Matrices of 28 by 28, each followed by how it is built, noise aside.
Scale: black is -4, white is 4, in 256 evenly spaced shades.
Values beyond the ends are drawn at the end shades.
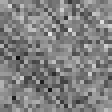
Toeplitz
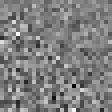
lower triangular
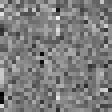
uneven columns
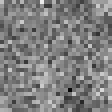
smooth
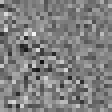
lower triangular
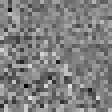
lower triangular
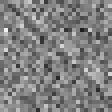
Toeplitz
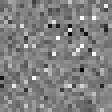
sparse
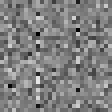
uneven columns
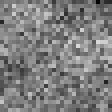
smooth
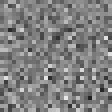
low rank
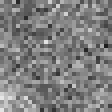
smooth
